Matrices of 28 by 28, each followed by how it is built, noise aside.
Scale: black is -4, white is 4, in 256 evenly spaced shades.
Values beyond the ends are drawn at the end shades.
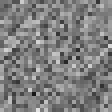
Hankel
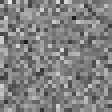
noise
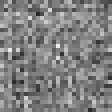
blocks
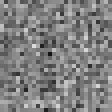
blocks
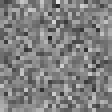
noise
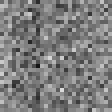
repeating rows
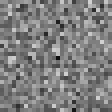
noise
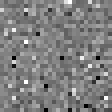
sparse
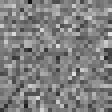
blocks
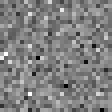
sparse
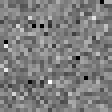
sparse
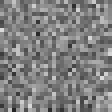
blocks
